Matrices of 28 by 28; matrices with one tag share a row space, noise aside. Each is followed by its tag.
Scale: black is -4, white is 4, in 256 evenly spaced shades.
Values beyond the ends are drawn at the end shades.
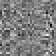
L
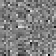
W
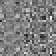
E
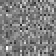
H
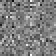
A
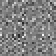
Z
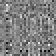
H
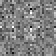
A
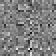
W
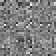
W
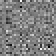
H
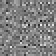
H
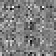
A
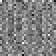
Z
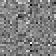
W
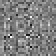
W
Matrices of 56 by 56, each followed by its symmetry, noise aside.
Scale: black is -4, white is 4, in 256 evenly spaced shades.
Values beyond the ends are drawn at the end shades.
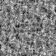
same after a half turn.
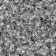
no symmetry.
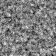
no symmetry.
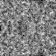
mirrored top to bottom.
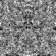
mirrored left to right.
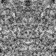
mirrored left to right.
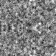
mirrored top to bottom.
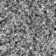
no symmetry.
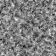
no symmetry.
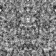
mirrored left to right.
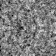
mirrored top to bottom.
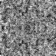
mirrored top to bottom.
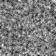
no symmetry.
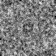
same after a half turn.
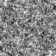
same after a half turn.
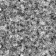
mirrored top to bottom.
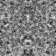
mirrored left to right.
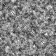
symmetric.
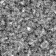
symmetric.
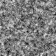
no symmetry.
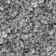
symmetric.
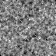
same after a half turn.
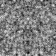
mirrored left to right.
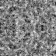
mirrored top to bottom.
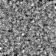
same after a half turn.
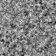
symmetric.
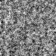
no symmetry.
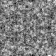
mirrored top to bottom.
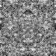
mirrored left to right.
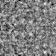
mirrored top to bottom.
